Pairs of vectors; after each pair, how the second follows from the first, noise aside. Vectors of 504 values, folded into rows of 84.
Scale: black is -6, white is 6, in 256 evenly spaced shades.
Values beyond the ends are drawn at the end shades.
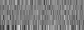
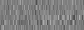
wrapped around, negated, shrunk.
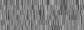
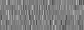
negated, partly zeroed.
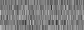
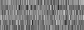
reversed.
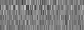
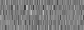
negated, partly zeroed.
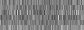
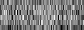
negated, scaled up.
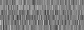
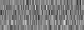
reversed.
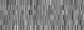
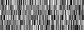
reversed, scaled up.
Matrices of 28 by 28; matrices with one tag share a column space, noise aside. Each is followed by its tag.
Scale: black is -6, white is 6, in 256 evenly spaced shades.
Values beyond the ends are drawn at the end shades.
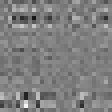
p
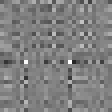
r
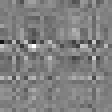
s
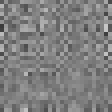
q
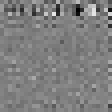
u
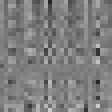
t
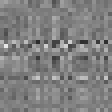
s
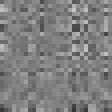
q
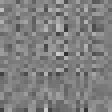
q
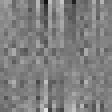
t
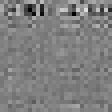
u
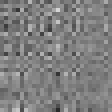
q
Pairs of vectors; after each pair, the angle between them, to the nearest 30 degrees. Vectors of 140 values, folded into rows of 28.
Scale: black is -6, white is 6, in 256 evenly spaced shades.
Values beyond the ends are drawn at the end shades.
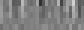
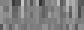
30 degrees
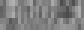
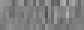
120 degrees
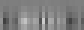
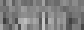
30 degrees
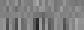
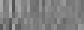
90 degrees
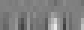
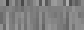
90 degrees
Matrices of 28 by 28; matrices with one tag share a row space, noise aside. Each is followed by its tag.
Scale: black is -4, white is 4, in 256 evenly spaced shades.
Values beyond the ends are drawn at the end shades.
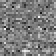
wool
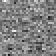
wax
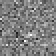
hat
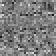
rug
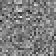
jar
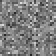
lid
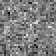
lid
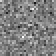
lid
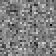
lid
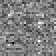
wool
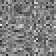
jar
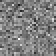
jar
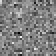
jar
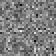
jar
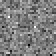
lid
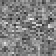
wax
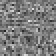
wool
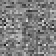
wool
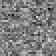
wax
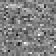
wool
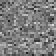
rug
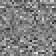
lid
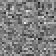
wool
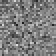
hat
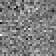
hat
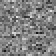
wax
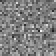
hat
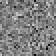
jar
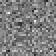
jar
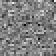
wool
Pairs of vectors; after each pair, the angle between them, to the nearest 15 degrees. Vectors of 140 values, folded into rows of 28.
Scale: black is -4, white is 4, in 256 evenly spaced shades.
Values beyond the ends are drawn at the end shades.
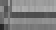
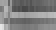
165 degrees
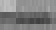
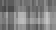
135 degrees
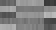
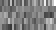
120 degrees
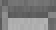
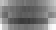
105 degrees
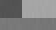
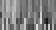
105 degrees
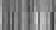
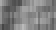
60 degrees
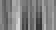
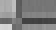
90 degrees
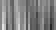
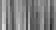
15 degrees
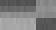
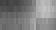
75 degrees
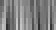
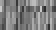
135 degrees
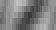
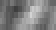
150 degrees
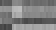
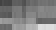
60 degrees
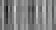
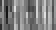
30 degrees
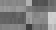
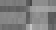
135 degrees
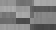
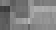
120 degrees
